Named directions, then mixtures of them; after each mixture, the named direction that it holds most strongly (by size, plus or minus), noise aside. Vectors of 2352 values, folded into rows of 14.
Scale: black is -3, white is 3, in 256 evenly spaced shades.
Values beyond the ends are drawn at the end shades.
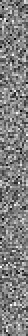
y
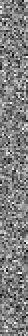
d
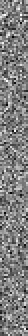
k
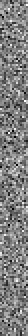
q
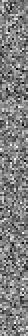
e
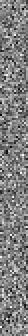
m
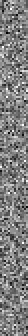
e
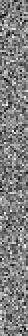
k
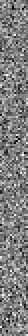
m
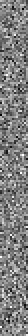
m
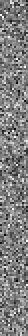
q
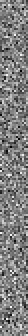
m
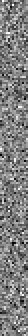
e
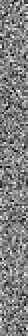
k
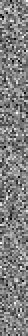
q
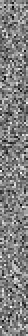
m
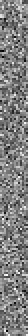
y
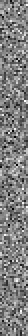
q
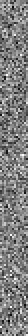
m
